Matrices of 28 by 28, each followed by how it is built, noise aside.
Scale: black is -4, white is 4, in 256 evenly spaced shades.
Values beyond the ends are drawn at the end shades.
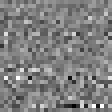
uneven rows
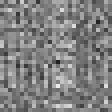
blocks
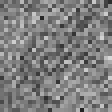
Hankel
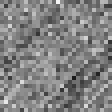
Hankel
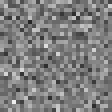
noise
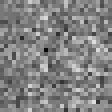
blocks
